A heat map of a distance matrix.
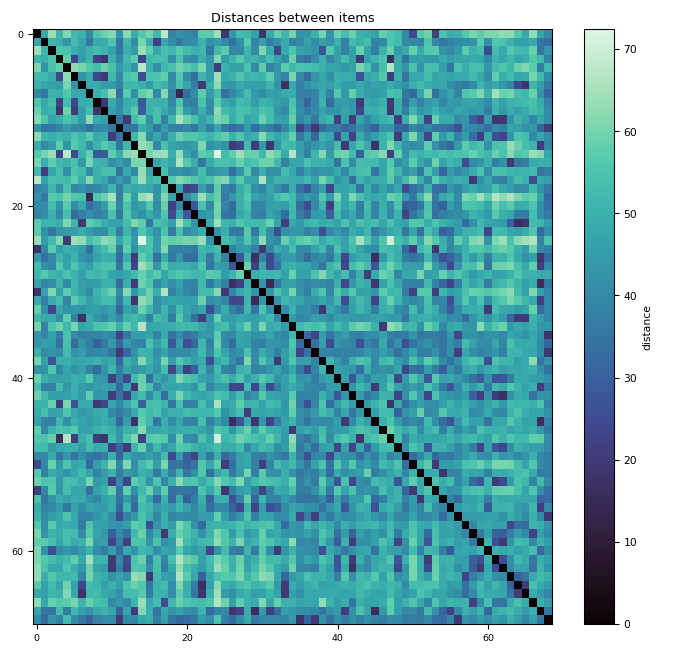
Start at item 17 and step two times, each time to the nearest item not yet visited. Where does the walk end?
66
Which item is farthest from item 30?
17
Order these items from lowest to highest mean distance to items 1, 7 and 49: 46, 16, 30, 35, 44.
16, 35, 30, 46, 44
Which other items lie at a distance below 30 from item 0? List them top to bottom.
25, 30, 50, 53
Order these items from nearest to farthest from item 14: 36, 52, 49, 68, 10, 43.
43, 36, 49, 68, 52, 10
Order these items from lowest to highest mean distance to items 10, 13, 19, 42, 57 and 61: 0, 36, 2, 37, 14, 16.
37, 36, 16, 2, 0, 14
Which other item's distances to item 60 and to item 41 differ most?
13
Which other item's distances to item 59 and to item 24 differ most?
62
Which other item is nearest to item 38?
32
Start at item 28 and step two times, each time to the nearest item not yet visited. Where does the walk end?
48
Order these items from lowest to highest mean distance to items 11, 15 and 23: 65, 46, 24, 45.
45, 65, 46, 24
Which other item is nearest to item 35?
68
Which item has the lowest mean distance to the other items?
11
